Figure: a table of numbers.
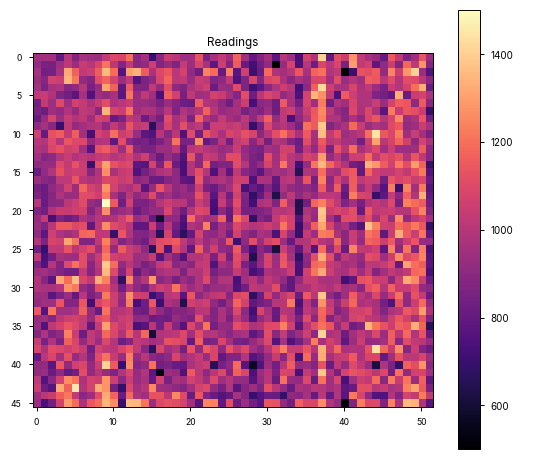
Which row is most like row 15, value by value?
20
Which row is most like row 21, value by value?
41
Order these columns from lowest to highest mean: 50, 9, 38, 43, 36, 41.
38, 36, 41, 43, 50, 9
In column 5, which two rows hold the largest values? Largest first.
43, 29
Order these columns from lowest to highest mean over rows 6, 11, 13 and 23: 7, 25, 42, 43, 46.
25, 42, 7, 46, 43
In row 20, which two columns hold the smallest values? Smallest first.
34, 23
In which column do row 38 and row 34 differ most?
44
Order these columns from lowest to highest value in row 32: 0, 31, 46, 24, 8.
46, 24, 0, 31, 8
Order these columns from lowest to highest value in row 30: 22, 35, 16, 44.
22, 35, 16, 44
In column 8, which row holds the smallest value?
33
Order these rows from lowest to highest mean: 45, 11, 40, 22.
40, 11, 22, 45
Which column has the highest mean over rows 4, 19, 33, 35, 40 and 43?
9
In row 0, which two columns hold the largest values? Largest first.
37, 41
